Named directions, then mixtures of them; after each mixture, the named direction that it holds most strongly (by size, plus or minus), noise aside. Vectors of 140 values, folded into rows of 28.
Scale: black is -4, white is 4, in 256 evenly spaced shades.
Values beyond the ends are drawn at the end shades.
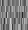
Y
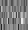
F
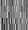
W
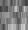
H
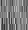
W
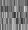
F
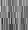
W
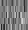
F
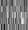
F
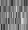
F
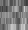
H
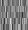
Y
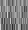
W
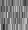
Y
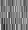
W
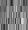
F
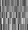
F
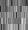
H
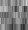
H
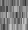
H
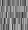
Y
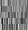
F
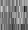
H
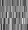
Y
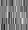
W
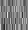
W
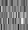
F
